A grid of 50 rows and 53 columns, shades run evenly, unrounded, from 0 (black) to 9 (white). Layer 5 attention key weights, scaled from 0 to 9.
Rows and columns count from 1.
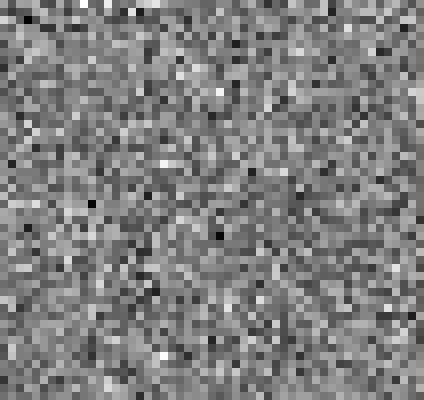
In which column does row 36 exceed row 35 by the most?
19
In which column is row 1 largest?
11
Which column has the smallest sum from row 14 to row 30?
28
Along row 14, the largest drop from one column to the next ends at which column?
35
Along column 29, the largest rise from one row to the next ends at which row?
16
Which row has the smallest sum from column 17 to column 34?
15
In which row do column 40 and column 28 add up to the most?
12
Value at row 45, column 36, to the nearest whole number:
3
